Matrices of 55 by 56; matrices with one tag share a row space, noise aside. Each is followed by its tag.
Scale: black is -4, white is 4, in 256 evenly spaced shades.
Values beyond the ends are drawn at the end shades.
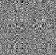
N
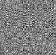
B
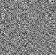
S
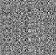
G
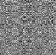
B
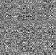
B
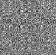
G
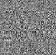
G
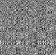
N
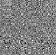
G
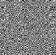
S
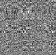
B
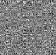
B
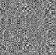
S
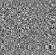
S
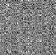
B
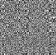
S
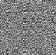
B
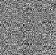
B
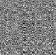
B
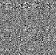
G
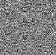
B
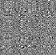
G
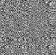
S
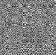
B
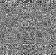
B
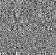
N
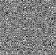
B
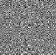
G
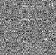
B
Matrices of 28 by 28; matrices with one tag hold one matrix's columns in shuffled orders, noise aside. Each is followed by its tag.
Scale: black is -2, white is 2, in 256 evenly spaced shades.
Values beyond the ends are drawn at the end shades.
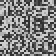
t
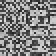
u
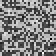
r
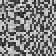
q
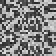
q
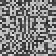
t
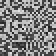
r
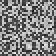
t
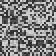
u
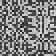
t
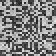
t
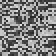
u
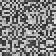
u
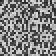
q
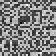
u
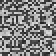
u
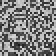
r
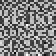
u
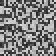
q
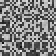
r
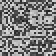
u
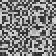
u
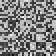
r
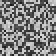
q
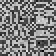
u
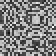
u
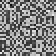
u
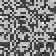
r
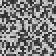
q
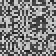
t
